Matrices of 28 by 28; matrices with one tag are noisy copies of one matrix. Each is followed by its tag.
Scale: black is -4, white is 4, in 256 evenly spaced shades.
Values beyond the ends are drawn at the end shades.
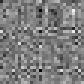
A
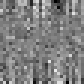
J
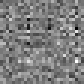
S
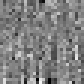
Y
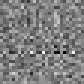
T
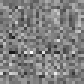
T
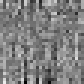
Y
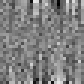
J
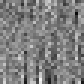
Y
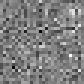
A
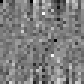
J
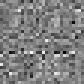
T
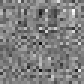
A
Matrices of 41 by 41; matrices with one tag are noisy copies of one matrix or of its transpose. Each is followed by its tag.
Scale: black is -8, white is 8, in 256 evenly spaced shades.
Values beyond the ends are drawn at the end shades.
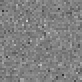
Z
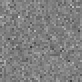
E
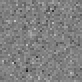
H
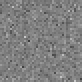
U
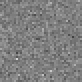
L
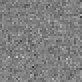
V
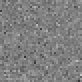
U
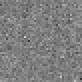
U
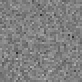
L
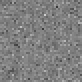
Z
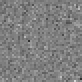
U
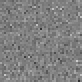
U
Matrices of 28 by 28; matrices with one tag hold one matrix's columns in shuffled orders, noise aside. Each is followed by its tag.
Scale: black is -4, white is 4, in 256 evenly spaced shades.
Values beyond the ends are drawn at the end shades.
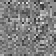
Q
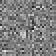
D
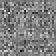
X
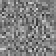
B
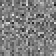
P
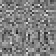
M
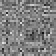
M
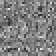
B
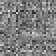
X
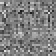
X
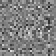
D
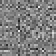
D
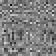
M
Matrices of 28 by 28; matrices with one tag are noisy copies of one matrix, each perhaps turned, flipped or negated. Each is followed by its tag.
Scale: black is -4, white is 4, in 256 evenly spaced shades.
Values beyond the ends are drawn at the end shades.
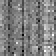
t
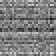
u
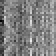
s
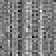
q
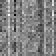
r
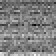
s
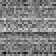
u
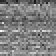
s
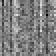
r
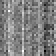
t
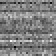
r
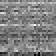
s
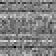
r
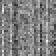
r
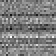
q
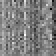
s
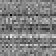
q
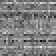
r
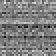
u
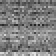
s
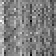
s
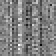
q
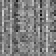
r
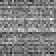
u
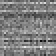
r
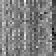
s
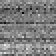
t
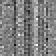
q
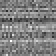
q
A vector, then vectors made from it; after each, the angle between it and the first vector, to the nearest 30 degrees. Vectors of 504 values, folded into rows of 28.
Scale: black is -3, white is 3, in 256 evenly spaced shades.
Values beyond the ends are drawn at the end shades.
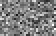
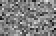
150 degrees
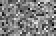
150 degrees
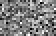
150 degrees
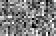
60 degrees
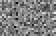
60 degrees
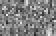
120 degrees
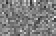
60 degrees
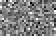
60 degrees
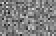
90 degrees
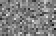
150 degrees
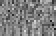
120 degrees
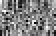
90 degrees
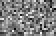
60 degrees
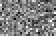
30 degrees
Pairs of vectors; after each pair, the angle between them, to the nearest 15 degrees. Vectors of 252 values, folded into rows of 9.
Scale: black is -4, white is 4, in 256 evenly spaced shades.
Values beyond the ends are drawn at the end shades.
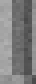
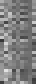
60 degrees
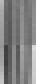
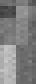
105 degrees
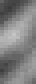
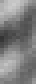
165 degrees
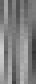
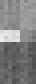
90 degrees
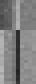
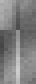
135 degrees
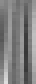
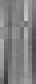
150 degrees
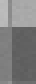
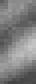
105 degrees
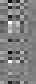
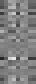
105 degrees
